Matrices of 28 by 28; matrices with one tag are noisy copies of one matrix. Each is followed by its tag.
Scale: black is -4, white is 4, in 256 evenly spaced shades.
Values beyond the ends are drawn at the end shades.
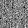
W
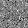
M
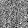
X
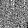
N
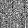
W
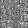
X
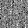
W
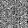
X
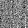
W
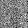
X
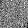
N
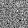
M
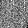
N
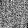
N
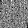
N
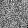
N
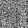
X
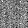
X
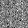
M
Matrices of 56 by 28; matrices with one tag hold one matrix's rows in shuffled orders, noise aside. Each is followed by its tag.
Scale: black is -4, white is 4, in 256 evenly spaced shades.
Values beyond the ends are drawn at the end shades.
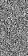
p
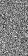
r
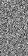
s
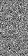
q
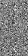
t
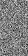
r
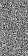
r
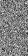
r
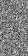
q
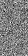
r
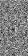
t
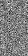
p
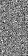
r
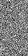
q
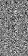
t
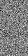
q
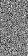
p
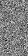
s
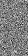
r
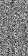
t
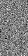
s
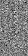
t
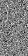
s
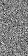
r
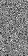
q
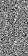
t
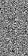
t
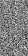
t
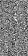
t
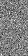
q
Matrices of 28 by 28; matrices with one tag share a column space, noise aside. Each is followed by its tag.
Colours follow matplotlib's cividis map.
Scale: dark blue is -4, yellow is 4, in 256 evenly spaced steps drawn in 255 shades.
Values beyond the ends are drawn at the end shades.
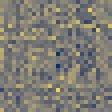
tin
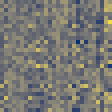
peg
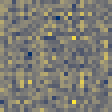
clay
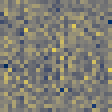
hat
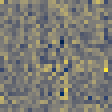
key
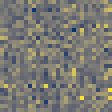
tin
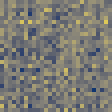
hat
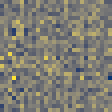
hat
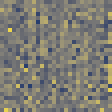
peg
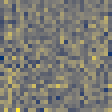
peg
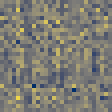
tin
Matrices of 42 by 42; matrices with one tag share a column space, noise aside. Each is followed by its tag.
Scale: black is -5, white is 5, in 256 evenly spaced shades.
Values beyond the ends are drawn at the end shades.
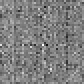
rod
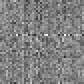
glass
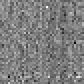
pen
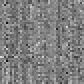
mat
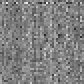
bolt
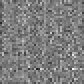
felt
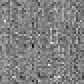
pen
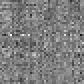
glass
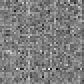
felt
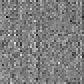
glass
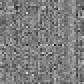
rod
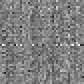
rod
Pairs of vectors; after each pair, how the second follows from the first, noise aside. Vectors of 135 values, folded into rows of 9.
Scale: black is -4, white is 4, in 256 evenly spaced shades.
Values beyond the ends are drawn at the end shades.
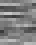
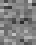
wrapped around, partly zeroed.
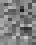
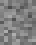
reversed, negated, shrunk.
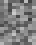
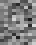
wrapped around.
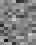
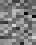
wrapped around.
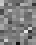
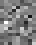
wrapped around, negated.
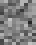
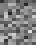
wrapped around.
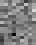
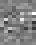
wrapped around, negated, partly zeroed.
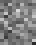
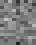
wrapped around, negated, partly zeroed.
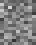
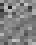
negated, partly zeroed.
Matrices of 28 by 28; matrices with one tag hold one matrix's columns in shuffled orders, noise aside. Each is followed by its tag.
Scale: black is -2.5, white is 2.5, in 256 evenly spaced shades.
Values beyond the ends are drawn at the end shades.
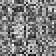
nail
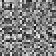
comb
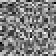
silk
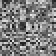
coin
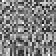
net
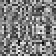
nail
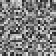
comb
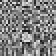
net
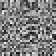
comb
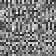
coin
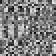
nail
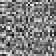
silk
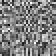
net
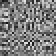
coin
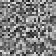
silk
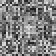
nail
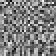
net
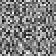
silk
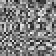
coin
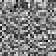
comb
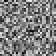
silk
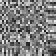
net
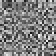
comb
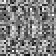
nail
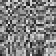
net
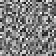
silk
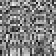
net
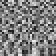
net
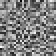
comb
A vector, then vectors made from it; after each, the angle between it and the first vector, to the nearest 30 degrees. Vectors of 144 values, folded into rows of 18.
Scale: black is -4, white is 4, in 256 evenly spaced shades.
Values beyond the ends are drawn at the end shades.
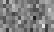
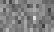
150 degrees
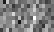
150 degrees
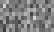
120 degrees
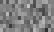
60 degrees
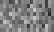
120 degrees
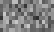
90 degrees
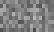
120 degrees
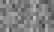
150 degrees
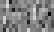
120 degrees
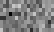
60 degrees
